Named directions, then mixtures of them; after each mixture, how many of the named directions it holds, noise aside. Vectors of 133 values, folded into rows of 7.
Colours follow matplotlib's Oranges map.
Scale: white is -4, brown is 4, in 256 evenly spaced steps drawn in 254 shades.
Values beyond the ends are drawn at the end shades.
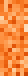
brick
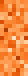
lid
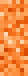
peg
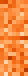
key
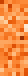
two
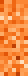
two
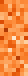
one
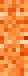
three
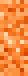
one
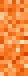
four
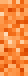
one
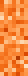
three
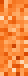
two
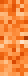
three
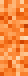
four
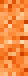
three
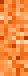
three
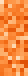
four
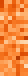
four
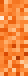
two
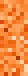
two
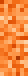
three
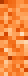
three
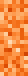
two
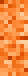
three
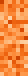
four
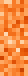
one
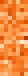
three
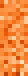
four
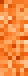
three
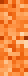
two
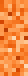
one
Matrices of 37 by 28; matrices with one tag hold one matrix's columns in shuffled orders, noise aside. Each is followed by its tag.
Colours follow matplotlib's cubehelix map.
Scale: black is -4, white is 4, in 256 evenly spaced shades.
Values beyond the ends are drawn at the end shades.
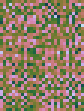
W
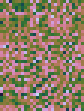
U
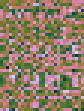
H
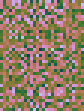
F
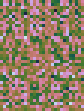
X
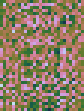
W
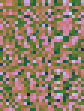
X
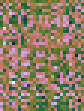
W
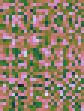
W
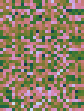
F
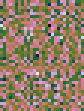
X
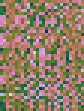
W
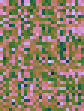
X
